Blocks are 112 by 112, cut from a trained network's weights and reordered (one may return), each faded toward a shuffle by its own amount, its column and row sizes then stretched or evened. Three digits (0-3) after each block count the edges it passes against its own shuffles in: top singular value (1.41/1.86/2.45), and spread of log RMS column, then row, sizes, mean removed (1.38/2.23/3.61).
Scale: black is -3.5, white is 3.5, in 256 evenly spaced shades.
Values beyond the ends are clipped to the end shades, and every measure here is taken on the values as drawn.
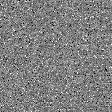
1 0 0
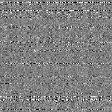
2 1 3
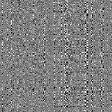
3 3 2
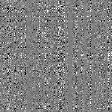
1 3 2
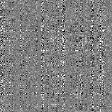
0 3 2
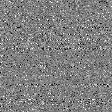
1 0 2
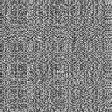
3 1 1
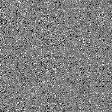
0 2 1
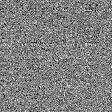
1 0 0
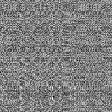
3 1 0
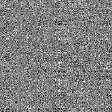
2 2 0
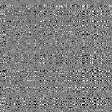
3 2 3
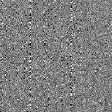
2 2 0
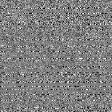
1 1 3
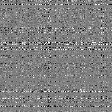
1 2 3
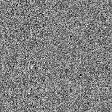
1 1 1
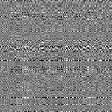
3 1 3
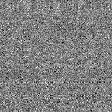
2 0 1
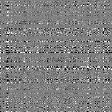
3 2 3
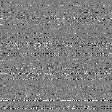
2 0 3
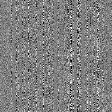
0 3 0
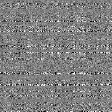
2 1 3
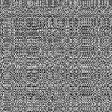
3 2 1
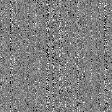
0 3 0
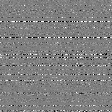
3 0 3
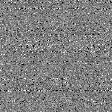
1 0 2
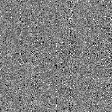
1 2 1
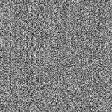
2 1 0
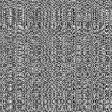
3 2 1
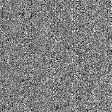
1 2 0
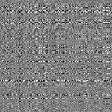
3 1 3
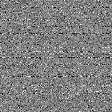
2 0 2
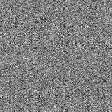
2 0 1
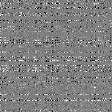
2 2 3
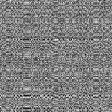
3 0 2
